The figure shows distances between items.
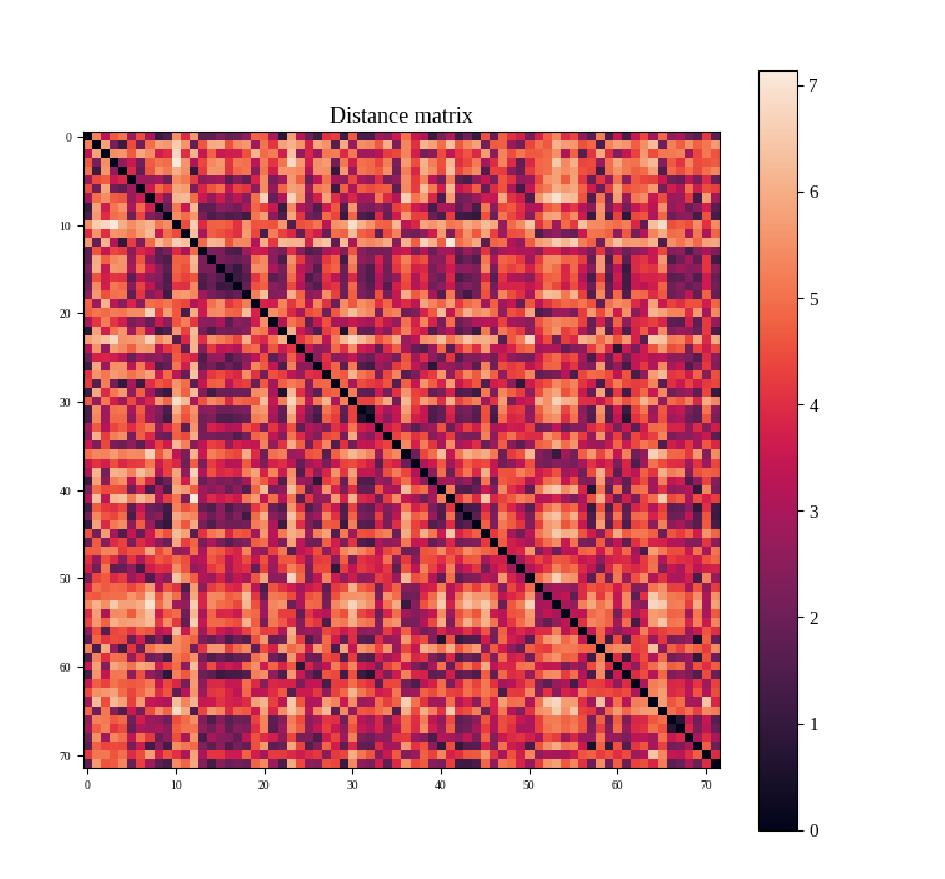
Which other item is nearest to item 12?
4
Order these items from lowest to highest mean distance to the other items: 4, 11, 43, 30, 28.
43, 28, 11, 4, 30
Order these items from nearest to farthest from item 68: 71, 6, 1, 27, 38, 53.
38, 71, 27, 53, 6, 1
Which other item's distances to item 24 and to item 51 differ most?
60
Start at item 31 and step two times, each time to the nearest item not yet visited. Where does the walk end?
61
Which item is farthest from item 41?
12
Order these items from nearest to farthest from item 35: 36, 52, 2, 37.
37, 2, 52, 36
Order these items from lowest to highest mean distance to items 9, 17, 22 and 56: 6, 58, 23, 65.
6, 65, 58, 23
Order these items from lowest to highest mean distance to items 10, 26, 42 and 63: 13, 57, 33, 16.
13, 16, 57, 33
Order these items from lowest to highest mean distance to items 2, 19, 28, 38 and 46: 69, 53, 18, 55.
69, 18, 55, 53
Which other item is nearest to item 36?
53
